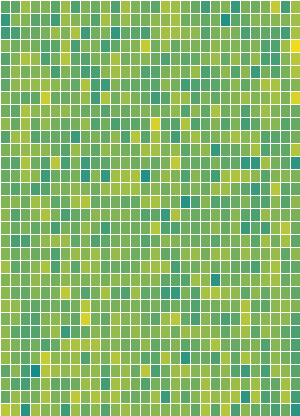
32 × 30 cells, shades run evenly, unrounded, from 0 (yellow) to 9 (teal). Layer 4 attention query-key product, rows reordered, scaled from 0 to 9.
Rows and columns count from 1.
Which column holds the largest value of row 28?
19
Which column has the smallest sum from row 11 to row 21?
16
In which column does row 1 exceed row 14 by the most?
24
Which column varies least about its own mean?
14
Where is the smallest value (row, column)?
4, 30
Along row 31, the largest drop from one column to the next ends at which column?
26
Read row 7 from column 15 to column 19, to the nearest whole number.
6 6 4 5 7
